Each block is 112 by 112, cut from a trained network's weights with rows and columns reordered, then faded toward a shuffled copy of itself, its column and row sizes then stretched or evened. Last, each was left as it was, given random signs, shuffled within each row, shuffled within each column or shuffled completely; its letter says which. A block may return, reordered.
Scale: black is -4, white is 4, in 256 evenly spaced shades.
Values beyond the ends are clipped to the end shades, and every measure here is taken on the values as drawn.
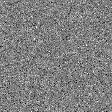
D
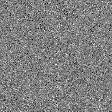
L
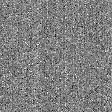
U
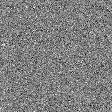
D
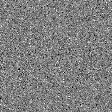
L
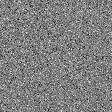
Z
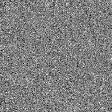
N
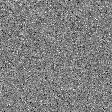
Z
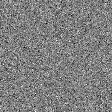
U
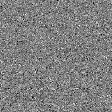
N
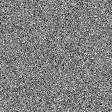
Z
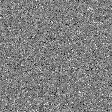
D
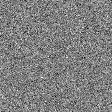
D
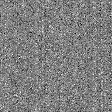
U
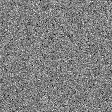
Z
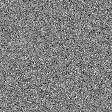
Z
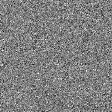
L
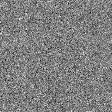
L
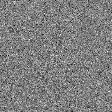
L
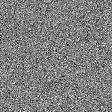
D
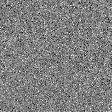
D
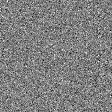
U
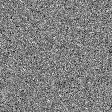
Z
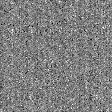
N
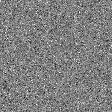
U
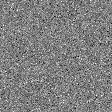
Z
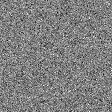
Z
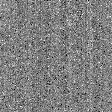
U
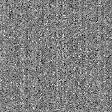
N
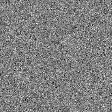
U
